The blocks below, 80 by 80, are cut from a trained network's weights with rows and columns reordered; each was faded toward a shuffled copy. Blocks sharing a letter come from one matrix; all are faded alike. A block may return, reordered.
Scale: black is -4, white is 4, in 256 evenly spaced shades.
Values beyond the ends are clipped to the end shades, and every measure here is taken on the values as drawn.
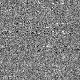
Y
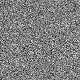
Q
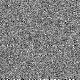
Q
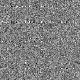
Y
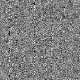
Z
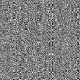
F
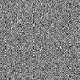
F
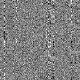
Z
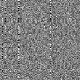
F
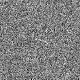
Q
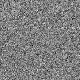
Q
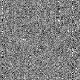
Z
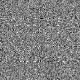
Y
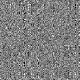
Z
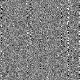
Z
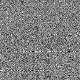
Y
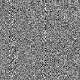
Z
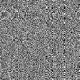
F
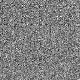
Y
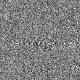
Q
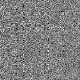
Z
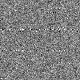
Q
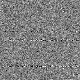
Q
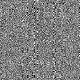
Z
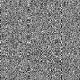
F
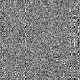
F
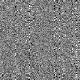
Z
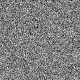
Q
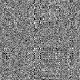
F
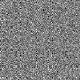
Z
